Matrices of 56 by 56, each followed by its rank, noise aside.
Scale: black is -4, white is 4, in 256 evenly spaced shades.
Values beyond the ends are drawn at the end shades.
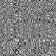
six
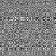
four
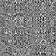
six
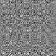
six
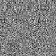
eight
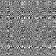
four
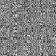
eight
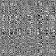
four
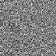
eight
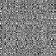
six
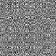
six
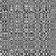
three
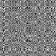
four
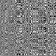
four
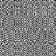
four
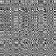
four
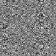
eight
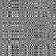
three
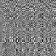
six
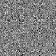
eight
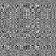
three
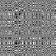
three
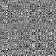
four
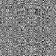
six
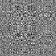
six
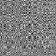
four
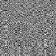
eight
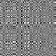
three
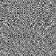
six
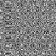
six
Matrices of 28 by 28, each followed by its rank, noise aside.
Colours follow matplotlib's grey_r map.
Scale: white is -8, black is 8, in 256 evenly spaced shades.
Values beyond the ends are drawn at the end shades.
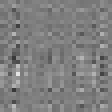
two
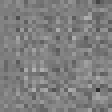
four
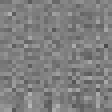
three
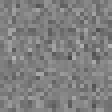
six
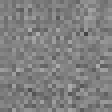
six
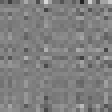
two
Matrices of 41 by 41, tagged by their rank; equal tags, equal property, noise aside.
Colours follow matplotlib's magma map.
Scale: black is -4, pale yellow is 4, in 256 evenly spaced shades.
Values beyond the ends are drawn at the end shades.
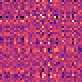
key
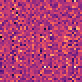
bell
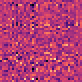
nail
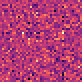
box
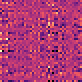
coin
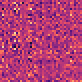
nail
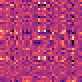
key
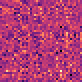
bell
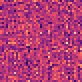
box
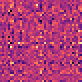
coin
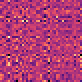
coin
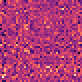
bell
